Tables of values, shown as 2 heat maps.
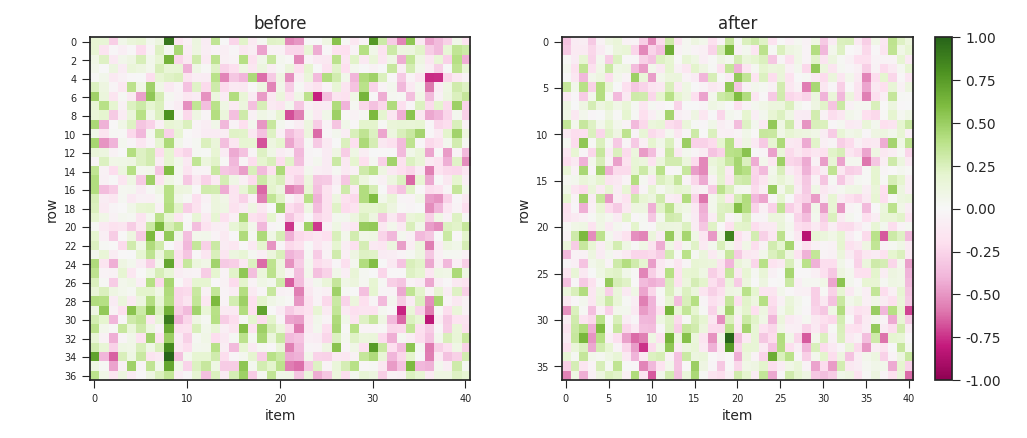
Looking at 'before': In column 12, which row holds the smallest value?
6
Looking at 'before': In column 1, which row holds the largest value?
29
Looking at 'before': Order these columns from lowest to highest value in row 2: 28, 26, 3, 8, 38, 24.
38, 24, 3, 28, 26, 8
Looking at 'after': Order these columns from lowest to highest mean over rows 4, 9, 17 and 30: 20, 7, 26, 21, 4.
7, 26, 20, 4, 21
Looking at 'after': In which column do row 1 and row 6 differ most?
9
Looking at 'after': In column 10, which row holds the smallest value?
36
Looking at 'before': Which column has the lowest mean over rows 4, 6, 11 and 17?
18
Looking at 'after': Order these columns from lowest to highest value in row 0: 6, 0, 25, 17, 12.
0, 17, 25, 6, 12
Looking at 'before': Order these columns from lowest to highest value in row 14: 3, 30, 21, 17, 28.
21, 28, 3, 17, 30
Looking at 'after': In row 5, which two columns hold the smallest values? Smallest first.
28, 35
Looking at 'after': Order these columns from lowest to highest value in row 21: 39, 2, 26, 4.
26, 39, 4, 2
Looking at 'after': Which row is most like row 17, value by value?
14
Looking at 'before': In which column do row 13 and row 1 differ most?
40
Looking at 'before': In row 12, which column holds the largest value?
4
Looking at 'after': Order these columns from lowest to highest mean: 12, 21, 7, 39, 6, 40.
40, 7, 6, 39, 21, 12
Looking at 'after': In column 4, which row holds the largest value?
31
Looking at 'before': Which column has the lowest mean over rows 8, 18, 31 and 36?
22
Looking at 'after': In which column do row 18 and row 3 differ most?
20
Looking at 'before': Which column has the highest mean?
8
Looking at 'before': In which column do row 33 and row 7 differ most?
30
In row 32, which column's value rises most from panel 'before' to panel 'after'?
2
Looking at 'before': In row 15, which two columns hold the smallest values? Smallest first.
34, 36
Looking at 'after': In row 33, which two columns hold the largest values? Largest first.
19, 12
